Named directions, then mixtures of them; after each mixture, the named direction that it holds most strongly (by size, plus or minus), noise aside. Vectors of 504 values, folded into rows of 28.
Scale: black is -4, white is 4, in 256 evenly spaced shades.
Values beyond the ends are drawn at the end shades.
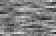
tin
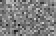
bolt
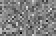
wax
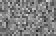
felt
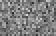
felt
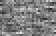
tin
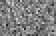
bolt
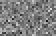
wax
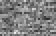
tin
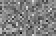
wax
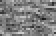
tin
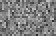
felt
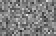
felt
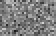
bolt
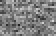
bolt
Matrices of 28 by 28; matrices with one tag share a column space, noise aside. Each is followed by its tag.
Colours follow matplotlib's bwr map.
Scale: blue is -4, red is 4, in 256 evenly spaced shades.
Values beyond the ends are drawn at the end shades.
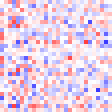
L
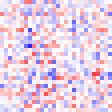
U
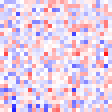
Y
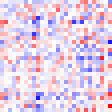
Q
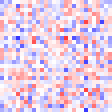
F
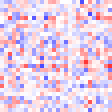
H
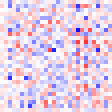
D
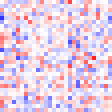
H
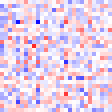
F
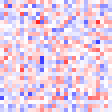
Q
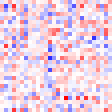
Q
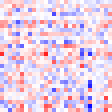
Y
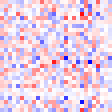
H
